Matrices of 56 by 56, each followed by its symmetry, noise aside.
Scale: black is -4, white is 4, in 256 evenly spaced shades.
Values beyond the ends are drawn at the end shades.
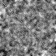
symmetric across the other diagonal.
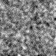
antisymmetric.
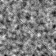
no symmetry.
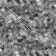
same after a half turn.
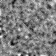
symmetric across the other diagonal.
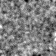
antisymmetric.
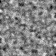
same after a half turn.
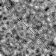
symmetric across the other diagonal.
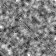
symmetric across the other diagonal.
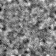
antisymmetric.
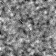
no symmetry.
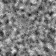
antisymmetric.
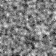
antisymmetric.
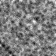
symmetric across the other diagonal.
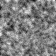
antisymmetric.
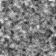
no symmetry.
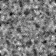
same after a half turn.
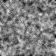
no symmetry.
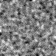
antisymmetric.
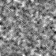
same after a half turn.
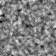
no symmetry.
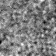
antisymmetric.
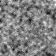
no symmetry.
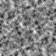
same after a half turn.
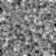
antisymmetric.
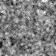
antisymmetric.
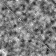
symmetric across the other diagonal.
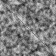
same after a half turn.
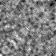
symmetric across the other diagonal.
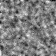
antisymmetric.
